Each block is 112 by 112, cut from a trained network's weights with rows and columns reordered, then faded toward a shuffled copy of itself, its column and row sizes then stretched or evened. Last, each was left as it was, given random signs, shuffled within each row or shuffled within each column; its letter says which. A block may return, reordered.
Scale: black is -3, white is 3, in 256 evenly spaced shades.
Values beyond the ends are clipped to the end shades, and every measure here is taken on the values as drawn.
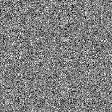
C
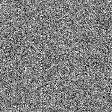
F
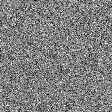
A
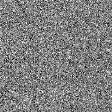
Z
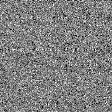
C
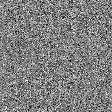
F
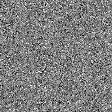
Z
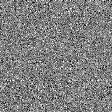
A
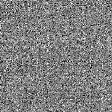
C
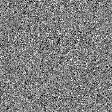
Z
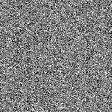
C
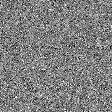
A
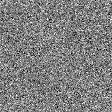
A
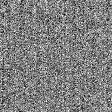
F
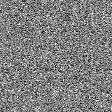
A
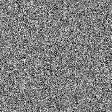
Z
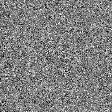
Z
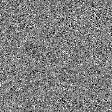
Z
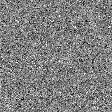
A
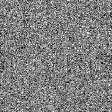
C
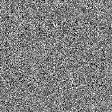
C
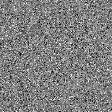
Z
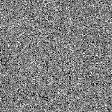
C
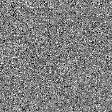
Z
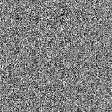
C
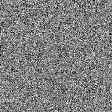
C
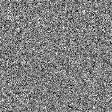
Z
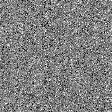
F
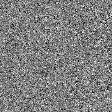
F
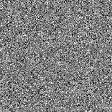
C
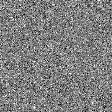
Z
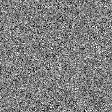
Z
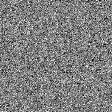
A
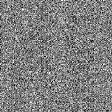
C
